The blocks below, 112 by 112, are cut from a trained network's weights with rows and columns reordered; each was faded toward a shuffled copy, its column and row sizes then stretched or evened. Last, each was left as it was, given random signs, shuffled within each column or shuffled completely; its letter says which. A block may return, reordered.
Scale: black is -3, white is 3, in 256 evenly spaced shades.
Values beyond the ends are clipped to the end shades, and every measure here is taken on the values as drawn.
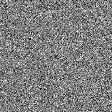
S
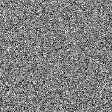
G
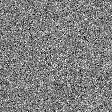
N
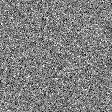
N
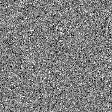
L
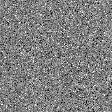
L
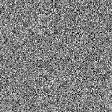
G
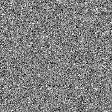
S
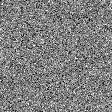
N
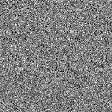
G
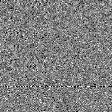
G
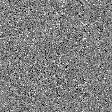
L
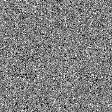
S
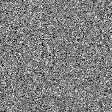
L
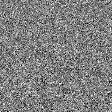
S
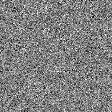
S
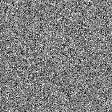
L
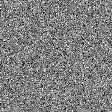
L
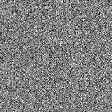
G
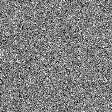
L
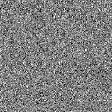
G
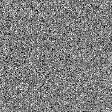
S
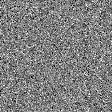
L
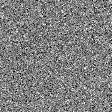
L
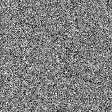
L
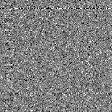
G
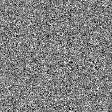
S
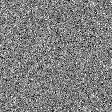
N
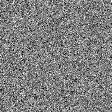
L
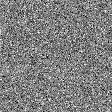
N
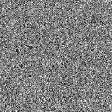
G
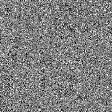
G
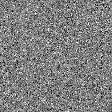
L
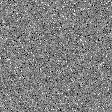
N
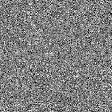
G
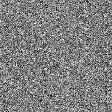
G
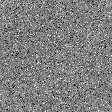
N
